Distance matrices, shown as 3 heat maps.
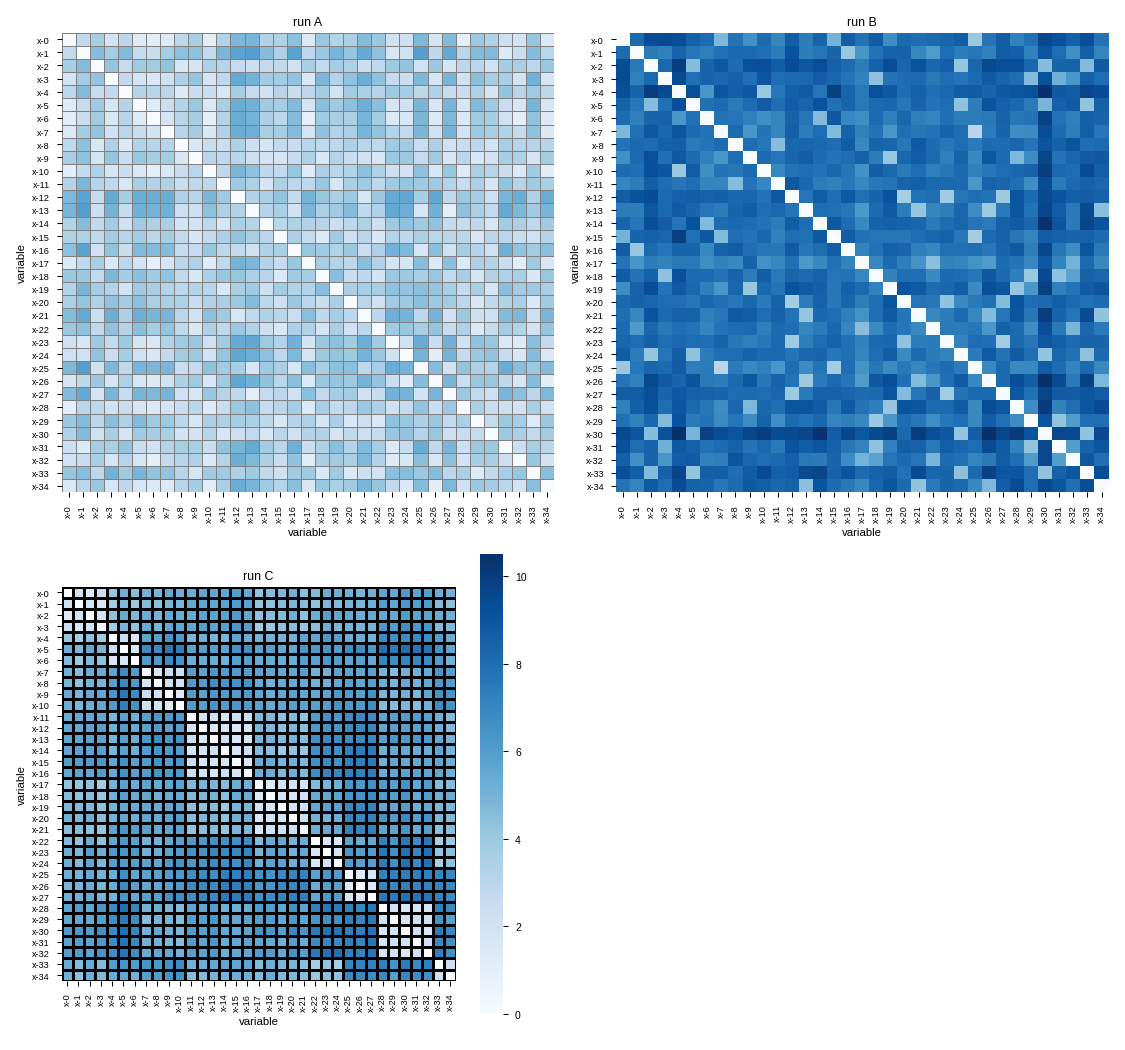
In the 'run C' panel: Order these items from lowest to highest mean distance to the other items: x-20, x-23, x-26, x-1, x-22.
x-1, x-20, x-22, x-23, x-26
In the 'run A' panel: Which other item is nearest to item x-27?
x-13
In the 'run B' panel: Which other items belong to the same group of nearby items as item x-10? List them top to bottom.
x-4
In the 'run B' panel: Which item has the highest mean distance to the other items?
x-30
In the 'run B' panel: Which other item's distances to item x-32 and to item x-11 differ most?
x-8
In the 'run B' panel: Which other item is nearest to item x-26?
x-13
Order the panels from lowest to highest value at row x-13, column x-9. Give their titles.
run A, run C, run B
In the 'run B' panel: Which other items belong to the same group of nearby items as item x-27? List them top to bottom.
x-12, x-20, x-23
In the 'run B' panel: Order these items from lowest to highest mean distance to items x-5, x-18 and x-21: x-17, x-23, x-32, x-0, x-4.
x-17, x-32, x-23, x-0, x-4
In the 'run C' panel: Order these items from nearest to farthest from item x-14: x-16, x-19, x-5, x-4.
x-16, x-19, x-4, x-5
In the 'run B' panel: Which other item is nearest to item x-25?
x-7
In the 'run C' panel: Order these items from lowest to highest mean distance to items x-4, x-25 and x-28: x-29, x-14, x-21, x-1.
x-1, x-29, x-14, x-21
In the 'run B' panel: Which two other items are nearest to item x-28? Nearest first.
x-19, x-9
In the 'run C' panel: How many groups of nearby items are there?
9
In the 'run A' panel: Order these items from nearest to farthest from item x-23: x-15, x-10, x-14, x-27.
x-10, x-15, x-14, x-27
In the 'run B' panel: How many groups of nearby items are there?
11
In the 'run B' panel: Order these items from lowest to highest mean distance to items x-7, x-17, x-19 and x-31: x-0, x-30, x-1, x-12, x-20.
x-0, x-1, x-20, x-12, x-30
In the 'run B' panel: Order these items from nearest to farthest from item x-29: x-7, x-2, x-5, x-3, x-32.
x-3, x-32, x-7, x-5, x-2
